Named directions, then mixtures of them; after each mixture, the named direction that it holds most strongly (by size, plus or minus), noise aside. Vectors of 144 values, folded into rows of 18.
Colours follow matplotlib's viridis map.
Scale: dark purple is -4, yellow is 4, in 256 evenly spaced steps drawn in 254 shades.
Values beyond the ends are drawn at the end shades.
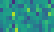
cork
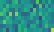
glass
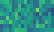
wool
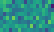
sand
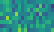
wool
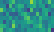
cork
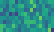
glass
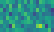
wool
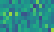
glass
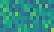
glass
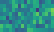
wool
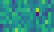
wool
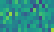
glass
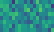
cork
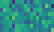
cork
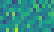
glass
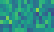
wool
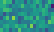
sand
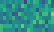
wool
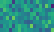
sand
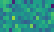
sand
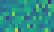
sand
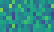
cork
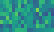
wool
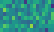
sand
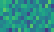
sand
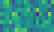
wool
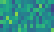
wool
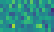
cork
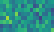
wool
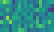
wool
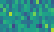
glass
